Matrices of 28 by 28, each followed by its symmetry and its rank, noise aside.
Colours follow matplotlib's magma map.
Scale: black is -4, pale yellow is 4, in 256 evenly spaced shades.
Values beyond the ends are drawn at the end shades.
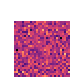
no symmetry, rank six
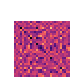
symmetric, rank three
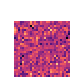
no symmetry, rank six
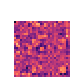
symmetric, rank four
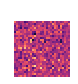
no symmetry, rank six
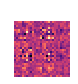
antisymmetric, rank four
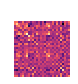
symmetric, rank three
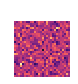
symmetric, rank six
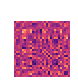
symmetric, rank three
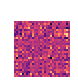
no symmetry, rank four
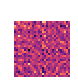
no symmetry, rank four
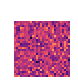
no symmetry, rank six
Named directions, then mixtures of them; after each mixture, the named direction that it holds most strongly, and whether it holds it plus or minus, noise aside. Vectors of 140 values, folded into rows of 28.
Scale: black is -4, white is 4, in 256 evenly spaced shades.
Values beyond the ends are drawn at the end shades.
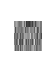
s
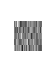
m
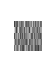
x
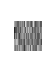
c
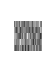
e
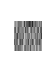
s, plus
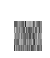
s, minus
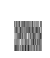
e, plus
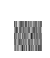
m, plus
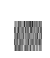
x, minus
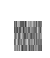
m, plus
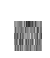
s, plus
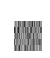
x, minus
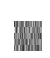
x, plus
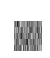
m, minus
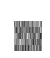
e, plus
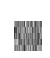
c, plus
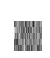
c, minus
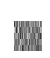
x, plus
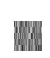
x, plus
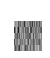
x, minus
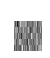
m, minus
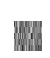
x, plus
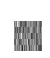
m, plus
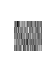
m, minus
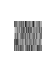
c, minus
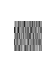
x, minus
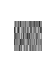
e, minus
